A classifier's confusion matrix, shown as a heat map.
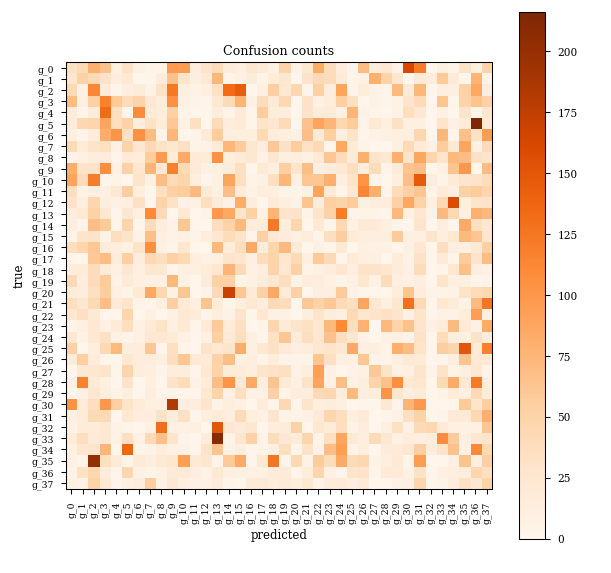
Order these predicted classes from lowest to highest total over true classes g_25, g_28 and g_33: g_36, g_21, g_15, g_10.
g_10, g_21, g_15, g_36
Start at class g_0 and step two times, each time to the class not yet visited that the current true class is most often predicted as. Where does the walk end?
g_9
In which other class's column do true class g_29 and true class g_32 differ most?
g_8
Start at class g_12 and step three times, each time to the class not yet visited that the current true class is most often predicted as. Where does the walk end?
g_36
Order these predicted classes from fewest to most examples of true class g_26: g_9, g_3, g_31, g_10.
g_3, g_31, g_9, g_10
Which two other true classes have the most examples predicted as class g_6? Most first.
g_4, g_3
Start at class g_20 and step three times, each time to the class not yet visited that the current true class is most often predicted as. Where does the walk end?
g_35
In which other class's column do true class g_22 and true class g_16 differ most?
g_7
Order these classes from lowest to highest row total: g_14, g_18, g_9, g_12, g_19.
g_19, g_18, g_14, g_12, g_9
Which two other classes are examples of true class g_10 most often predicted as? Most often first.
g_31, g_2
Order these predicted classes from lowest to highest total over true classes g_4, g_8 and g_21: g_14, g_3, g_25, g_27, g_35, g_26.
g_14, g_27, g_35, g_25, g_26, g_3
